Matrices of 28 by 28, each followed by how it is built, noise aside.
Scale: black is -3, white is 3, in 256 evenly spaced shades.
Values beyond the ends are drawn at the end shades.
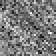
Toeplitz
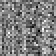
blocks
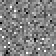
sparse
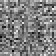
blocks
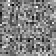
blocks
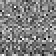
repeating columns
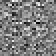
low rank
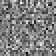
blocks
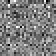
low rank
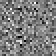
low rank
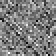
Toeplitz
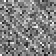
Toeplitz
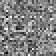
low rank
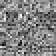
blocks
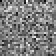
blocks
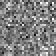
blocks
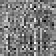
low rank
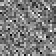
Toeplitz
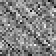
Toeplitz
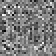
low rank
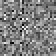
low rank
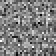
blocks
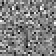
repeating columns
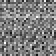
repeating columns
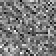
Toeplitz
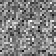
repeating columns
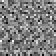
repeating columns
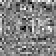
low rank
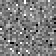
sparse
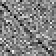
Toeplitz
